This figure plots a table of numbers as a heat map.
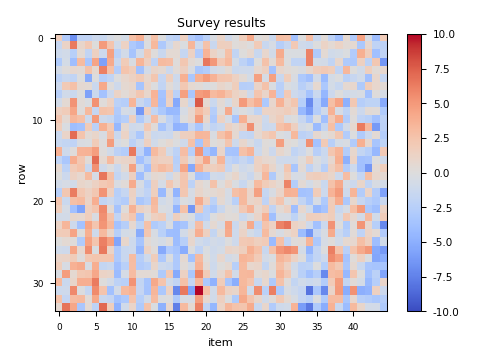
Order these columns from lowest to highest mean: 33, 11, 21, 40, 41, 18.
11, 33, 18, 21, 41, 40
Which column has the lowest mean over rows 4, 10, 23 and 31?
16
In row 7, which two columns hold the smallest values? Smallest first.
4, 36
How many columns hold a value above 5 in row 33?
3
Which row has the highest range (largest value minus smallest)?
31
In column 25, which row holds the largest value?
8
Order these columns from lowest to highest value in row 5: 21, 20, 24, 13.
24, 13, 21, 20
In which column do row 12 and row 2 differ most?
2
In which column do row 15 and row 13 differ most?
41
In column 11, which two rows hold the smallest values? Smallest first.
9, 24
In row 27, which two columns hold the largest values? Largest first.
37, 38
